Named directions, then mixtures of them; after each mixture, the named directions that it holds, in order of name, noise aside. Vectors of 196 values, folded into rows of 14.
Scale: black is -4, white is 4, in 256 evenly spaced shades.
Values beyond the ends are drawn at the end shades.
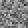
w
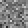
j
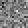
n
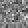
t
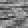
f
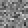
n, t, w.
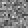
f, n, w.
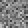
j.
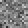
j.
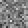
j.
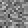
j, n, w.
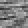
f.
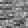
f, j.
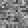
f, n, t.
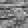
f.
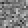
f, j, n.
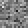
f, n, t.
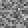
t, w.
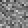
j, n, w.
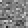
f, j.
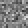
t.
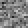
f, n, w.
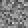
w.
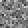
j, w.
